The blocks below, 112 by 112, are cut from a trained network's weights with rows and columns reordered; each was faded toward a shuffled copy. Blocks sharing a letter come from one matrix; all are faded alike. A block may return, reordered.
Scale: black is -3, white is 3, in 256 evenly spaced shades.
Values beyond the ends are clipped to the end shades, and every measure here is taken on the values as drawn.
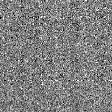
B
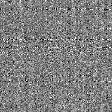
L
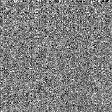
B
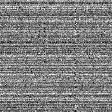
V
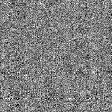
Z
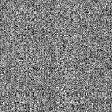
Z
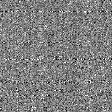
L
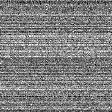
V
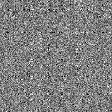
Z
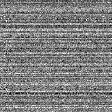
V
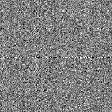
Z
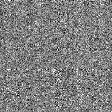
B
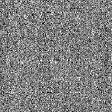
Z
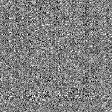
B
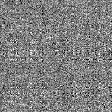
Z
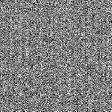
B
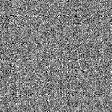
Z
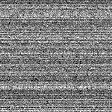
V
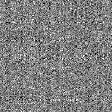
B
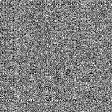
Z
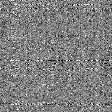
L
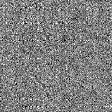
Z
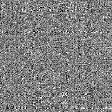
B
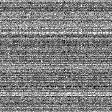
V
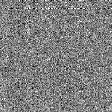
Z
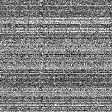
V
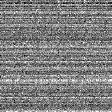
V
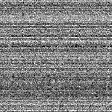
V
